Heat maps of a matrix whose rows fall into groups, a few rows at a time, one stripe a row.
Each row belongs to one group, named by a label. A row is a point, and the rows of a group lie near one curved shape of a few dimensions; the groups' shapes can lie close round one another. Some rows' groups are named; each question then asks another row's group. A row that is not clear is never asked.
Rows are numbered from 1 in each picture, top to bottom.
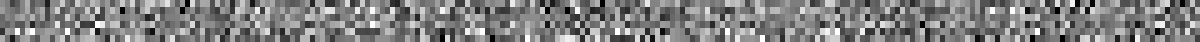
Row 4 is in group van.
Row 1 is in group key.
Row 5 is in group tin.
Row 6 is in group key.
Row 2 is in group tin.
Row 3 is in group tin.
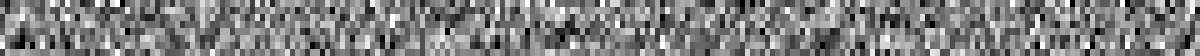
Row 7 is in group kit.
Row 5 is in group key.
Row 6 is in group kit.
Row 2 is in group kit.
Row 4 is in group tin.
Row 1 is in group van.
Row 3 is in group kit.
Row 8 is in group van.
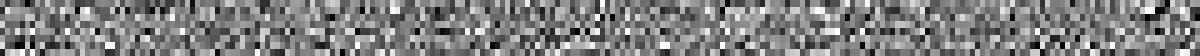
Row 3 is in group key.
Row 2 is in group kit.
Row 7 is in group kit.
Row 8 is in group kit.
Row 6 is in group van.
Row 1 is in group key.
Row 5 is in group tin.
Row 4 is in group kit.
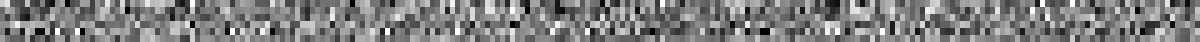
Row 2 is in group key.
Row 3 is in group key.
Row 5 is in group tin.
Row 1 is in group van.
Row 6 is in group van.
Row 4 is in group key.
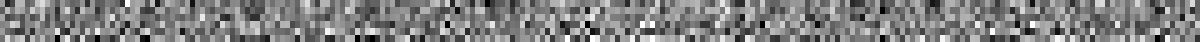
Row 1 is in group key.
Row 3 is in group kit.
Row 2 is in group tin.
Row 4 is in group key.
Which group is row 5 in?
tin
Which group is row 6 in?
tin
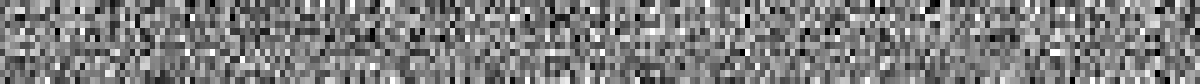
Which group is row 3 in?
key
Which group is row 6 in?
tin
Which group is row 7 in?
kit
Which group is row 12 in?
key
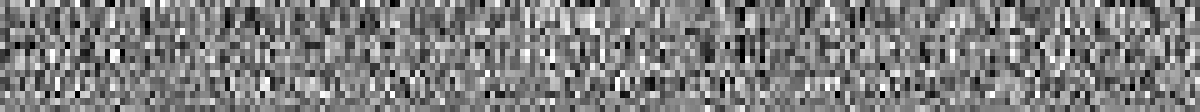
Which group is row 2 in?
kit
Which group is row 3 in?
kit
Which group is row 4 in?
kit
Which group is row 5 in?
tin
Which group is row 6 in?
van
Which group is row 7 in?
tin
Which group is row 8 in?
van
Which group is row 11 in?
tin
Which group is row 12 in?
tin
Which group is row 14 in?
tin
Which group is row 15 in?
van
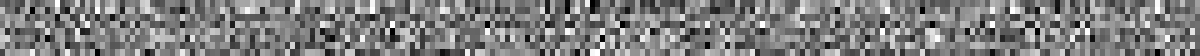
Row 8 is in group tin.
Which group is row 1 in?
tin
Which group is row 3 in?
tin
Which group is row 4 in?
tin
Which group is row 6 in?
key
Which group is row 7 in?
tin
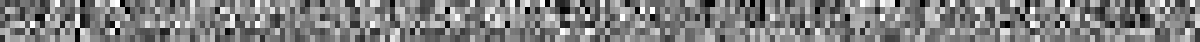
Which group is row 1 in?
van
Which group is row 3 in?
tin
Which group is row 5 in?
kit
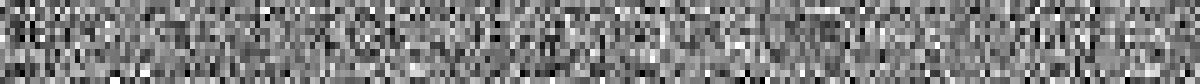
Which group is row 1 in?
kit
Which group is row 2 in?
tin
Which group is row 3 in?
tin
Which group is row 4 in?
kit
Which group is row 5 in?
tin
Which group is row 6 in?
kit
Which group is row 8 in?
tin
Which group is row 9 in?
tin
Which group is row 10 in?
van
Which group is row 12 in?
van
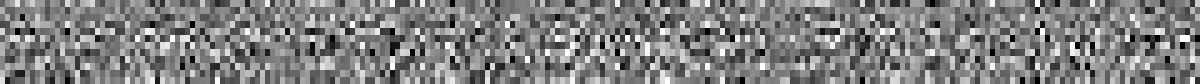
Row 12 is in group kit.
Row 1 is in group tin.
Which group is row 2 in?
kit
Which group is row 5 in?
tin
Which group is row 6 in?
key
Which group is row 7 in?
key
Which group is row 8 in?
tin
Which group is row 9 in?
key
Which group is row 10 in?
tin
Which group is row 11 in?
kit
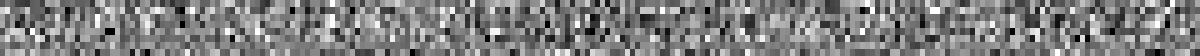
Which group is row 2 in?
van
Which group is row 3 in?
tin
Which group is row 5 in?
kit
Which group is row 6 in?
tin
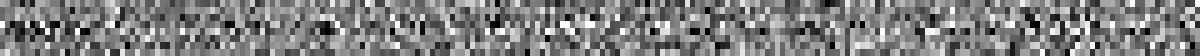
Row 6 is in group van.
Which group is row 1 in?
kit
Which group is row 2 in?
van
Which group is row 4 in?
kit
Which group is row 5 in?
tin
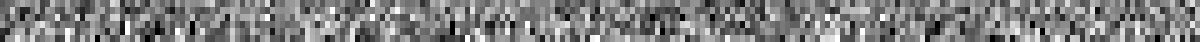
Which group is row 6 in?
tin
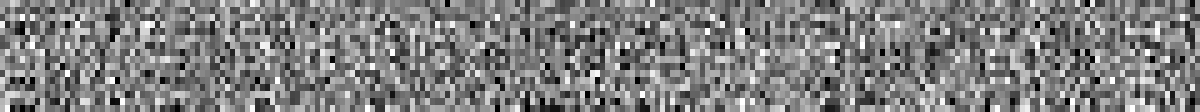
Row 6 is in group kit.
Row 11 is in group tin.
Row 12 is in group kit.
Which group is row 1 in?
key
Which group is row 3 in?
kit
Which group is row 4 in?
kit
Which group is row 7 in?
tin
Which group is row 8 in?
tin
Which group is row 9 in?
key
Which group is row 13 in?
tin
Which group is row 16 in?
kit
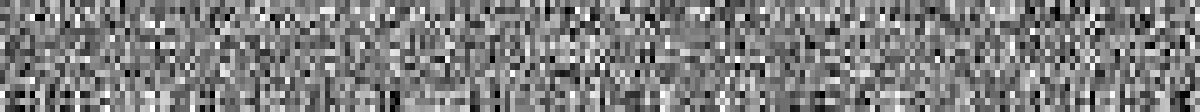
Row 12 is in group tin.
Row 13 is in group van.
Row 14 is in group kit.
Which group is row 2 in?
tin
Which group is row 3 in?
tin
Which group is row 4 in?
kit
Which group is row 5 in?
key
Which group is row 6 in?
kit
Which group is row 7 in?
kit
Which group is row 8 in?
key
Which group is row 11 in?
key
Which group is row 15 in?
key
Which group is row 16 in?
kit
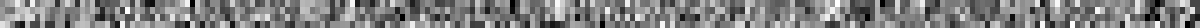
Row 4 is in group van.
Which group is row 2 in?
key
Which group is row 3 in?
key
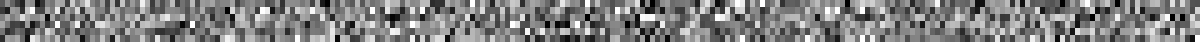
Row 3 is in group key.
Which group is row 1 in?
key
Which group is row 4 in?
van
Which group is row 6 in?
kit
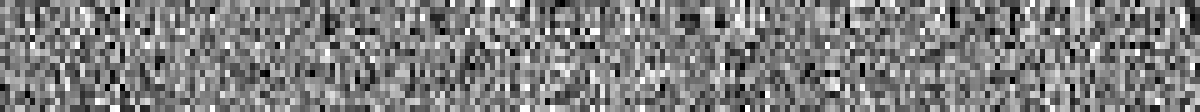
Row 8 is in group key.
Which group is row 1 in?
key
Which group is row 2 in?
van
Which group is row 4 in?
key
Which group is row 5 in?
tin
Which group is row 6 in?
kit
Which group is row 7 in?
kit
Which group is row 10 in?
kit
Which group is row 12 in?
tin
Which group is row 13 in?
van
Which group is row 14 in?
key
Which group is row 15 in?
van
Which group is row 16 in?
van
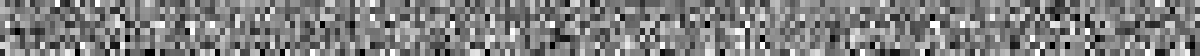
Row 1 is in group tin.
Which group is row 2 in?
van
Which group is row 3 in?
tin
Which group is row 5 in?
key
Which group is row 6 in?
key
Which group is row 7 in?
van
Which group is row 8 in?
kit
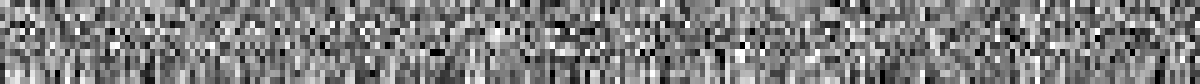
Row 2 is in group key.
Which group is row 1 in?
van
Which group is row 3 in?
tin
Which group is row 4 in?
kit
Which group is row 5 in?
kit
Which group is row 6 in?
key
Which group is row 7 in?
van
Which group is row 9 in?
kit
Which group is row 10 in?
kit
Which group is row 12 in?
tin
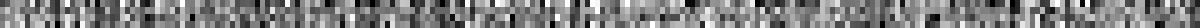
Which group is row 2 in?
van
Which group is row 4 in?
tin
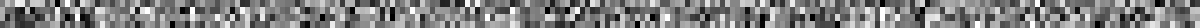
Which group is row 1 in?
tin
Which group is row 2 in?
van
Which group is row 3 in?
tin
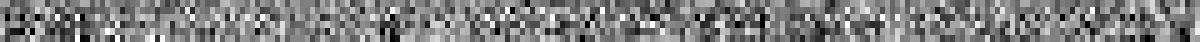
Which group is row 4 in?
key
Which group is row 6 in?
kit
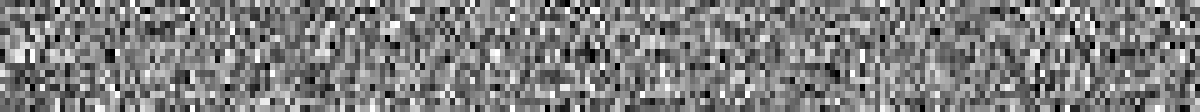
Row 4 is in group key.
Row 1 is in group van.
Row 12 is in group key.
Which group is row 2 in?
tin
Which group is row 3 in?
key
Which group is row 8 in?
kit
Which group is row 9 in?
kit
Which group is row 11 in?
van
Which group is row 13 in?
kit
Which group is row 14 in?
van
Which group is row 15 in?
tin
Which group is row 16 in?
van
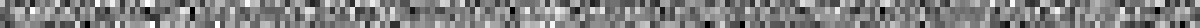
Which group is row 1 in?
tin
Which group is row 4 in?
kit
